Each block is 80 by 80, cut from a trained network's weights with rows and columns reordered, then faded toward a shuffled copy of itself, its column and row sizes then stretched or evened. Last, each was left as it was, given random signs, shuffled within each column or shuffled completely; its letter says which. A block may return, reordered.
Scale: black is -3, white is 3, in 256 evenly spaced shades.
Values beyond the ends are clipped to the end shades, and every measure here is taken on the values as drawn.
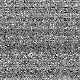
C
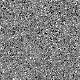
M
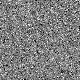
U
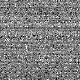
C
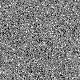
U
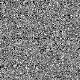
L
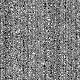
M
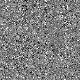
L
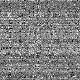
C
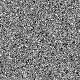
U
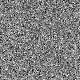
U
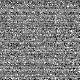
C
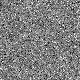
U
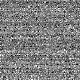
C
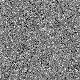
U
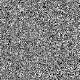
L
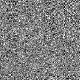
C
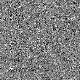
L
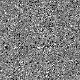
L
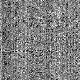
C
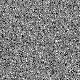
U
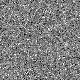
U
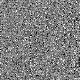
M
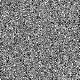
M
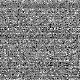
C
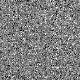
L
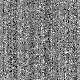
M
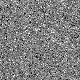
U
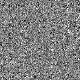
L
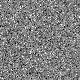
U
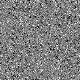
M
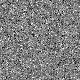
U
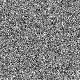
U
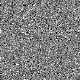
L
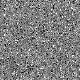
M
